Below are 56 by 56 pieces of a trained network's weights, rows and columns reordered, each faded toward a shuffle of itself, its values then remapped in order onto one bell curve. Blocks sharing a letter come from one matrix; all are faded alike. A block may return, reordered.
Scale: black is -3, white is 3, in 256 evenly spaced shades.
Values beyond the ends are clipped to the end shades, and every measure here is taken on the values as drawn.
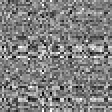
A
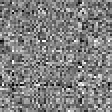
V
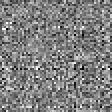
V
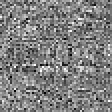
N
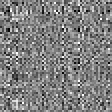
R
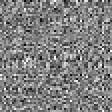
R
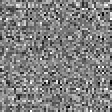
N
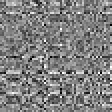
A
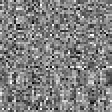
N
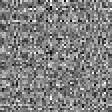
V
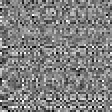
A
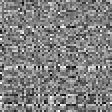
A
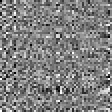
R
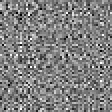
R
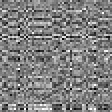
A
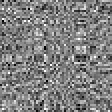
R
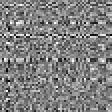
A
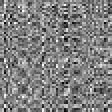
R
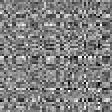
A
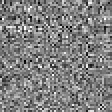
N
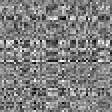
A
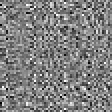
R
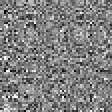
V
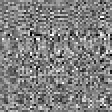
V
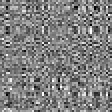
R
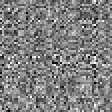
V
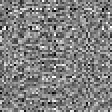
V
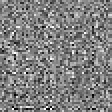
V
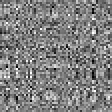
R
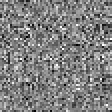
N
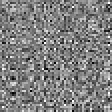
R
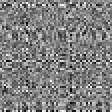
A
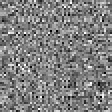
N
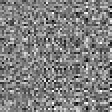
R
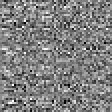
N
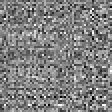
V
